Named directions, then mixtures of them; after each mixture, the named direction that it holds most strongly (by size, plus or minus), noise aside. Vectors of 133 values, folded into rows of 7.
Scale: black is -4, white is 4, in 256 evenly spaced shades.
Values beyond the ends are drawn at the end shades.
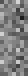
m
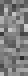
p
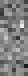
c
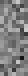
p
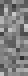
p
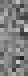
m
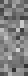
c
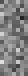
m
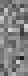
p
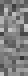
p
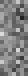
m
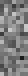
p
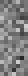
m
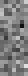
c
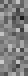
m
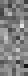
c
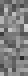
p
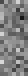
m
